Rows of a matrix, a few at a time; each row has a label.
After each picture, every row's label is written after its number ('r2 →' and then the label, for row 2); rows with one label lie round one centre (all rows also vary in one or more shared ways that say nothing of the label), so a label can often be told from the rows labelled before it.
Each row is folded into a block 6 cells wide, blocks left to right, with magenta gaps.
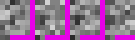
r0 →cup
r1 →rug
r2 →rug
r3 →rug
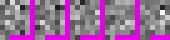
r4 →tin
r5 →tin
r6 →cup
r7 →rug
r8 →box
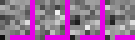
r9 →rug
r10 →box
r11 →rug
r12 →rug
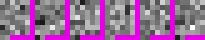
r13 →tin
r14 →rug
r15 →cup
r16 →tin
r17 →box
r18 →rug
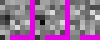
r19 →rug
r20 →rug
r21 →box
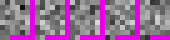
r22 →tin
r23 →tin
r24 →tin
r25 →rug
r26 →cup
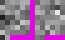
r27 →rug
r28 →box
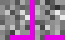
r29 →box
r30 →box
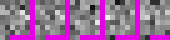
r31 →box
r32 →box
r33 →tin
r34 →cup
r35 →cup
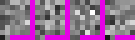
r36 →rug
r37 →tin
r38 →box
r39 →rug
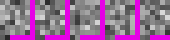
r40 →cup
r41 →cup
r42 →rug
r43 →tin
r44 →box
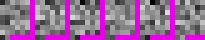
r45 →rug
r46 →cup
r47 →cup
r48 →cup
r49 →cup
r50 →tin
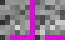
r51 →rug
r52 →rug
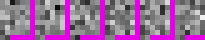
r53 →cup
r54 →tin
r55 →cup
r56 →tin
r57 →tin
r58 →box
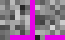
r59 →tin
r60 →rug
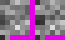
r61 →rug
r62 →rug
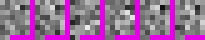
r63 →tin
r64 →tin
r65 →rug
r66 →box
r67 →tin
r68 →tin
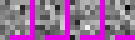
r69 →tin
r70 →tin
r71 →rug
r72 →tin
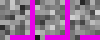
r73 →tin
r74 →rug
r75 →cup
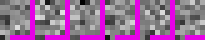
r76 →rug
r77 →cup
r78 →cup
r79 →rug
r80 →box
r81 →rug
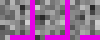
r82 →tin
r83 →rug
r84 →tin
